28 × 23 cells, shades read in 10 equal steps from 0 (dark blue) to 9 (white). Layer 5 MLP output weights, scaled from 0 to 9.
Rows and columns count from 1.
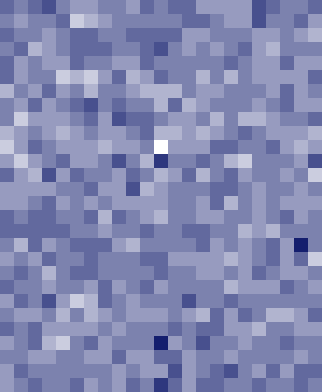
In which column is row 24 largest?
19
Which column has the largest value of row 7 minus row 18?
22
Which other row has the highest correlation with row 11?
10
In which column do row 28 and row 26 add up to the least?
12
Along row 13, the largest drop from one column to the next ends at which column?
4
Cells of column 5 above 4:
12
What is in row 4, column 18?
3
